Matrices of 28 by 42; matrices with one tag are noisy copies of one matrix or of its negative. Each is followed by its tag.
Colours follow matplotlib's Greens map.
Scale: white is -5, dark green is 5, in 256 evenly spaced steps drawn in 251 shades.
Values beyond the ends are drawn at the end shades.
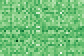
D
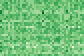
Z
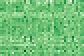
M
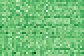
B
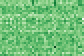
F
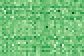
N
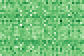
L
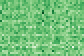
Z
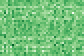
N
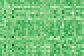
N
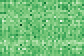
L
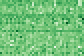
F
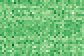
N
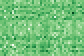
N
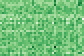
F
